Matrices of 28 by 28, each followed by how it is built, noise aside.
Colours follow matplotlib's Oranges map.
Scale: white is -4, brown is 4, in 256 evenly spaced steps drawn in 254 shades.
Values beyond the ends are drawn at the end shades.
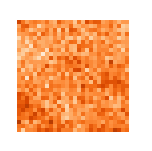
smooth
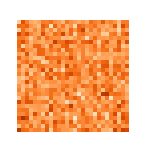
blocks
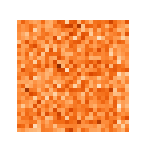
repeating rows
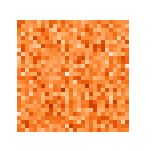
repeating columns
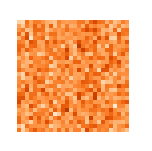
repeating rows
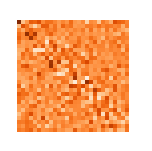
banded
